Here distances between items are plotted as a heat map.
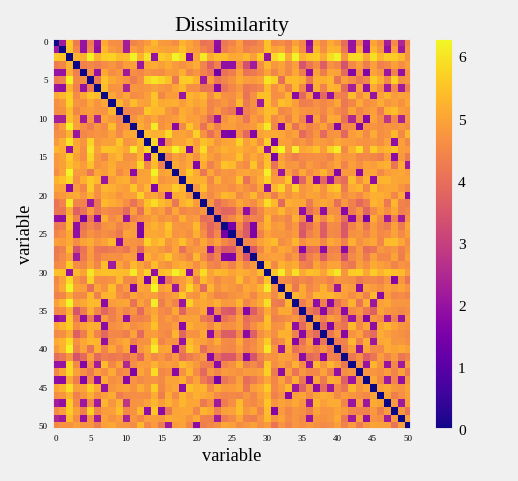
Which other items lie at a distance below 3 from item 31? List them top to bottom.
13, 15, 48
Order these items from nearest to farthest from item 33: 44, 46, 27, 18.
46, 44, 27, 18
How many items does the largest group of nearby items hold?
11
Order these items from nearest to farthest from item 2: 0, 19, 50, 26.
19, 50, 26, 0
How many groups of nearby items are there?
12
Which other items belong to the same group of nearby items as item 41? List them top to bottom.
22, 27, 35, 38
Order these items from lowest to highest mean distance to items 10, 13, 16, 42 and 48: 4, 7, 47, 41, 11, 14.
4, 47, 41, 11, 7, 14
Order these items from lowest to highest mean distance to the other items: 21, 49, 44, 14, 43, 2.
44, 49, 43, 21, 14, 2
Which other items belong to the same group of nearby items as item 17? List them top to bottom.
11, 32, 40, 43
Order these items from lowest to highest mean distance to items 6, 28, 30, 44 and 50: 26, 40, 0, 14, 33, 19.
0, 19, 14, 33, 26, 40
